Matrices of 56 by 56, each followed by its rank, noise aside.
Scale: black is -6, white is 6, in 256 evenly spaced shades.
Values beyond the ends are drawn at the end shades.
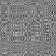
four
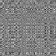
five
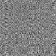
seven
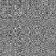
seven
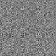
six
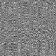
seven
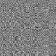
five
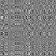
three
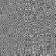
four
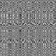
three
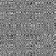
four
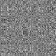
six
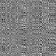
four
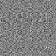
seven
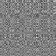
five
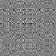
four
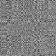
five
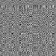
five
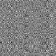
four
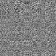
six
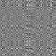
three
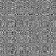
four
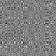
three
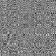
five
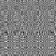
three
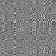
four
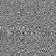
six
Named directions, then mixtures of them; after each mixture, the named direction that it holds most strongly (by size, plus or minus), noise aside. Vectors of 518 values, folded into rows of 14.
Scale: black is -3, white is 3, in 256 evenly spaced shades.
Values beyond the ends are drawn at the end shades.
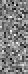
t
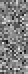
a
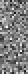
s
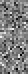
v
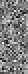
a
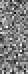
s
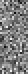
s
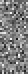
s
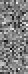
a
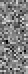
a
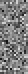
a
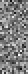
s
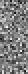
s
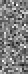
t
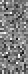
v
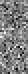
v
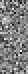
s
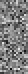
a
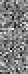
v
